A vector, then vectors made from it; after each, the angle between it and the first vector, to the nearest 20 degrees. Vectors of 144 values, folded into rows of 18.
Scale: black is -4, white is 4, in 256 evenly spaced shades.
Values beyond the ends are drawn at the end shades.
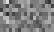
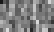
100 degrees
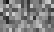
160 degrees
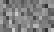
100 degrees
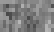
60 degrees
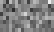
120 degrees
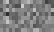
40 degrees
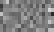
60 degrees
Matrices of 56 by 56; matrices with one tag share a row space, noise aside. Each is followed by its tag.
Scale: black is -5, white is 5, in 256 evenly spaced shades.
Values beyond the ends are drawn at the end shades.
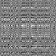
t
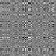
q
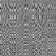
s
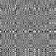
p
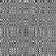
s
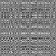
t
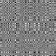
p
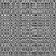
t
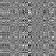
q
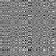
q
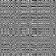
t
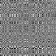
s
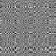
p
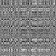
t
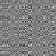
q
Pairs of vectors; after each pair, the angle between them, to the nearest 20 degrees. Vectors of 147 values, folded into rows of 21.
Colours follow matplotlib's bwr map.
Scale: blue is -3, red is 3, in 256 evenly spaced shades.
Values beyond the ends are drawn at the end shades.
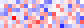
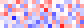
160 degrees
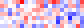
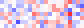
100 degrees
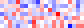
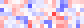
80 degrees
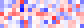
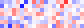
60 degrees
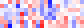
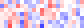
140 degrees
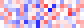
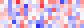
60 degrees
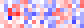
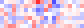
80 degrees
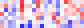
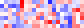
60 degrees
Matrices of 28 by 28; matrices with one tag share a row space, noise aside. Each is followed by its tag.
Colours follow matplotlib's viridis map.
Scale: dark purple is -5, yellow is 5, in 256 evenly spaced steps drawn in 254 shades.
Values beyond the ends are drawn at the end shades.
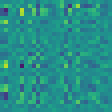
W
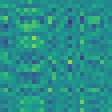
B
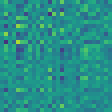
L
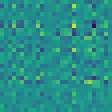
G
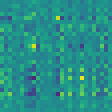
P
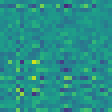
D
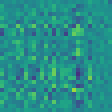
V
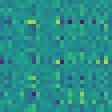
P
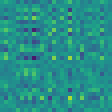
B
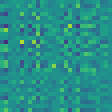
W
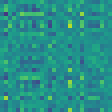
B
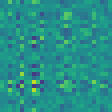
D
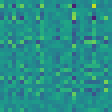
G
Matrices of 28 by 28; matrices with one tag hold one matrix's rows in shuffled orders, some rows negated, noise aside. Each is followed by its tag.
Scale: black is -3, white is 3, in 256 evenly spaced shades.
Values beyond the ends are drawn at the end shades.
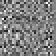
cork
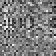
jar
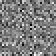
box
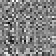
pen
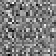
pen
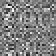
pen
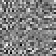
jar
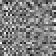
jar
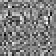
cork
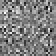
cork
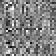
pen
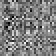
pen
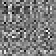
cork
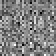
box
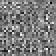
cork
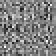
cork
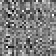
pen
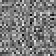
box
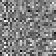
jar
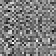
pen
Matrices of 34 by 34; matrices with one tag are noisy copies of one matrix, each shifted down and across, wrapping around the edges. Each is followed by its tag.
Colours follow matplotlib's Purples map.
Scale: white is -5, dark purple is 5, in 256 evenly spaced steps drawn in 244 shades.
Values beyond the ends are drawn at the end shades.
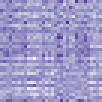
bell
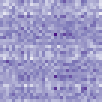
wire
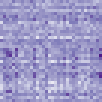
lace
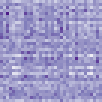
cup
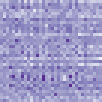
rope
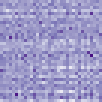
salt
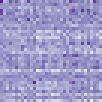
rope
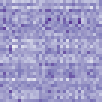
rope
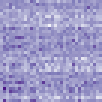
wire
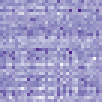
salt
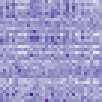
cup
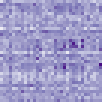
lace
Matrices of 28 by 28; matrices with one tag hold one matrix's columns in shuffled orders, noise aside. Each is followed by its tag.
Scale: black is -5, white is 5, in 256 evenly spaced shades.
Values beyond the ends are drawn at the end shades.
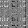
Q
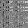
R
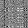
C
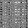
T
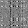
Q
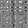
R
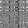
R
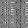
T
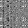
Q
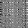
T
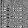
C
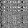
R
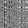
R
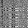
C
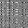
T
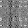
Q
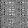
T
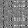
Q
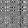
R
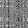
Q
